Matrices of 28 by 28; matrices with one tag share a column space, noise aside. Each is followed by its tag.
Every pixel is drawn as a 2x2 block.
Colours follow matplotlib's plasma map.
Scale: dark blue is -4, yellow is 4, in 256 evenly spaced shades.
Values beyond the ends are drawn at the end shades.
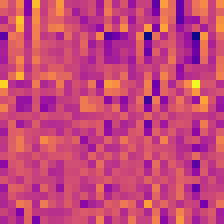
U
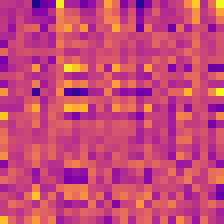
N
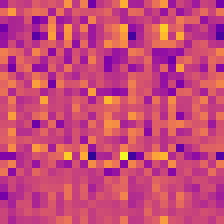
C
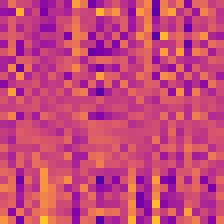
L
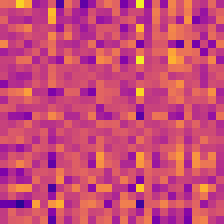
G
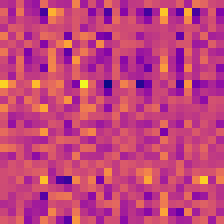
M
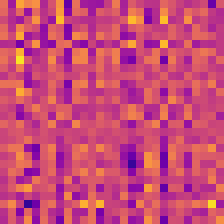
G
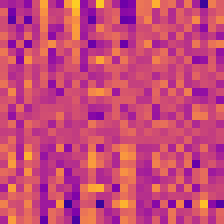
G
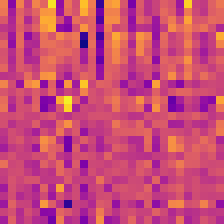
U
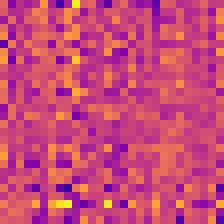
G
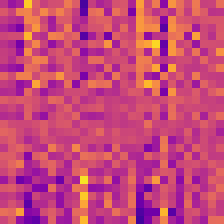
L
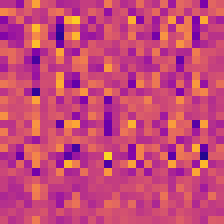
C
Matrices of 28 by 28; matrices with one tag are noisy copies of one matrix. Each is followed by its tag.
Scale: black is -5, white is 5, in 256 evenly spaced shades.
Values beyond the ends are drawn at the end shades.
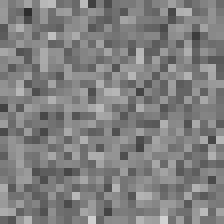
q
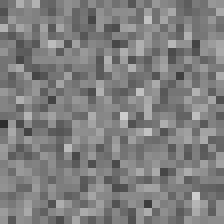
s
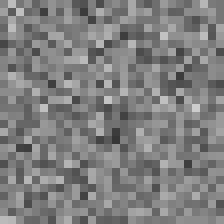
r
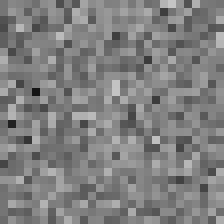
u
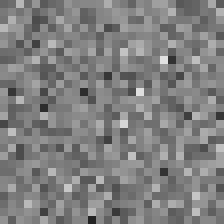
s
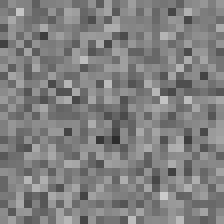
r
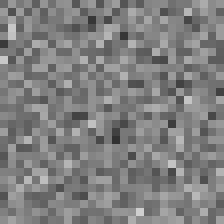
r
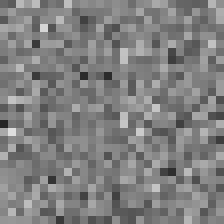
s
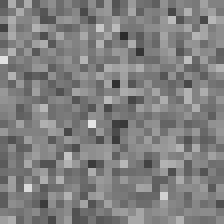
r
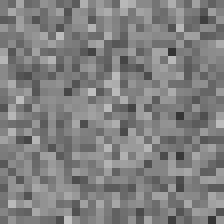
u
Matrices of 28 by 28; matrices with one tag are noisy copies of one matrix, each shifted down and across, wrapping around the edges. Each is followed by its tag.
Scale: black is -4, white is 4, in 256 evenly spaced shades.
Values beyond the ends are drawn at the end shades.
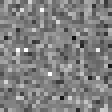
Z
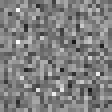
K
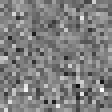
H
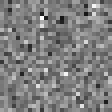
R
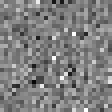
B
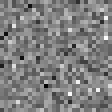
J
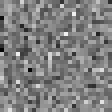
Z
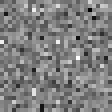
K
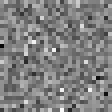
J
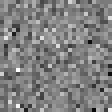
B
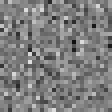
R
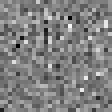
H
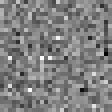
Z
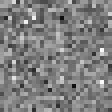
K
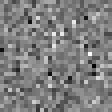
R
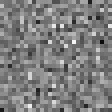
K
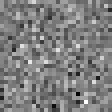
R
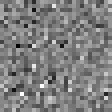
B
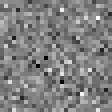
J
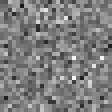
J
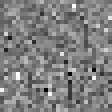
H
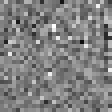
H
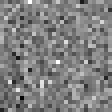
Z
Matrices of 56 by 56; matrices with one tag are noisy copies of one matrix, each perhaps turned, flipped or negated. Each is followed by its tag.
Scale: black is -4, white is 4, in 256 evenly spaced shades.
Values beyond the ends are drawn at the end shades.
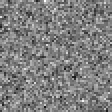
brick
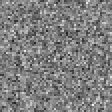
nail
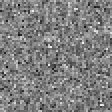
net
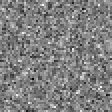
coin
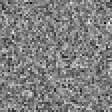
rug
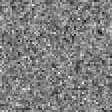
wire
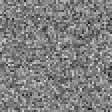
rug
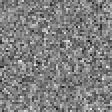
brick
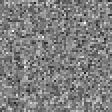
nail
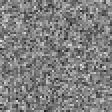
brick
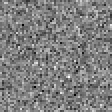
wire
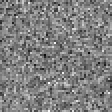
wire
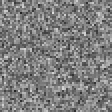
nail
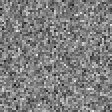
rug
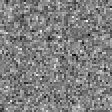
net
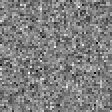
brick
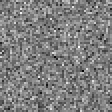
rug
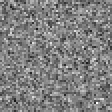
nail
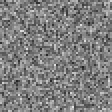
rug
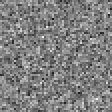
nail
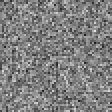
rug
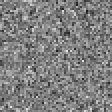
wire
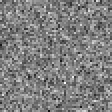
coin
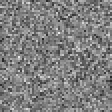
wire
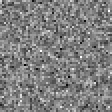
nail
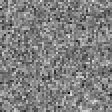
wire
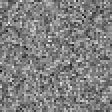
brick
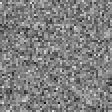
coin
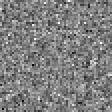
nail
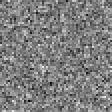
brick
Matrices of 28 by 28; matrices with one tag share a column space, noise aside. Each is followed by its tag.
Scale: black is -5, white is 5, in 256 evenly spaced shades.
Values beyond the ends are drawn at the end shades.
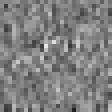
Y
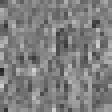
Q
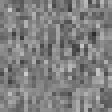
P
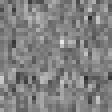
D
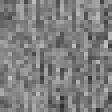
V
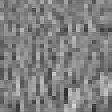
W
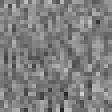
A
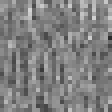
V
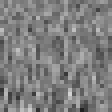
W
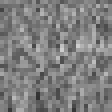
Y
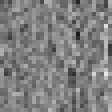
P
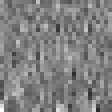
W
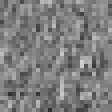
A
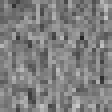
V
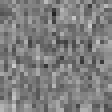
Y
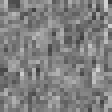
P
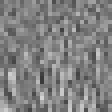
W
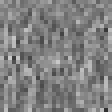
Q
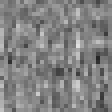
Q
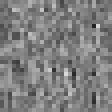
P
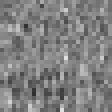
W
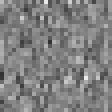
D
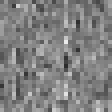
A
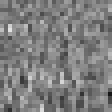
W
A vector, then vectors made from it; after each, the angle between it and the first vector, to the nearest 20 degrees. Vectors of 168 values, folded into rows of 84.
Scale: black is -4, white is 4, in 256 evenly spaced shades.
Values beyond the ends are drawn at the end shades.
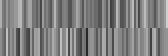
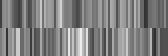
140 degrees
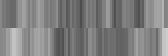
80 degrees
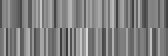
160 degrees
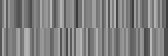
140 degrees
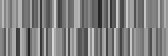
40 degrees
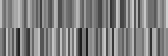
20 degrees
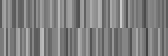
140 degrees
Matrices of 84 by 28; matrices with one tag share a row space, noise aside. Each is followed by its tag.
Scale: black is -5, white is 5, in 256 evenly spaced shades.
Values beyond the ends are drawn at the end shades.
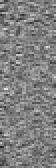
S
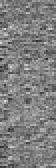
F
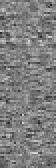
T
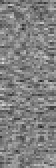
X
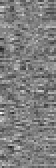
X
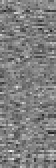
X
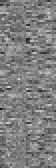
T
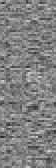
T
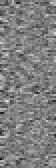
S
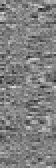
T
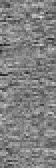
F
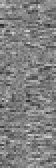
T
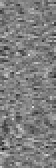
S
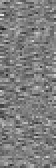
S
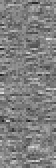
T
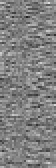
T
